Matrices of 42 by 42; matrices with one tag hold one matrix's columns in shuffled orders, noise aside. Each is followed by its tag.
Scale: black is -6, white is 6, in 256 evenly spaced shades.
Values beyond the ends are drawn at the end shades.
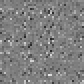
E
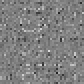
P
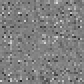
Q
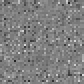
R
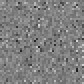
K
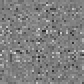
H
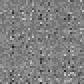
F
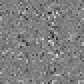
E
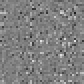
E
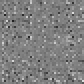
Q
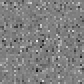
K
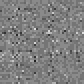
H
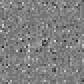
K
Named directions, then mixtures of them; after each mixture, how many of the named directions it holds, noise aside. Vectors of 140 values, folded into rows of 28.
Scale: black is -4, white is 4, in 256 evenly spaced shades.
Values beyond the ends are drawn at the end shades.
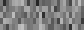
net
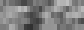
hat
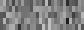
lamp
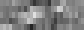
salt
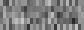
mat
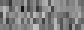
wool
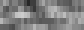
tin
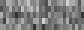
three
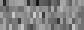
two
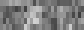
three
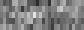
three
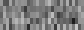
one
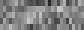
three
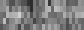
four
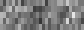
two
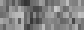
three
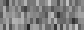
one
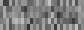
one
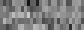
three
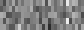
one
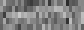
three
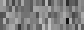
one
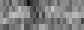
three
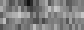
four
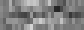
four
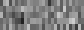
one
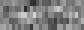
two
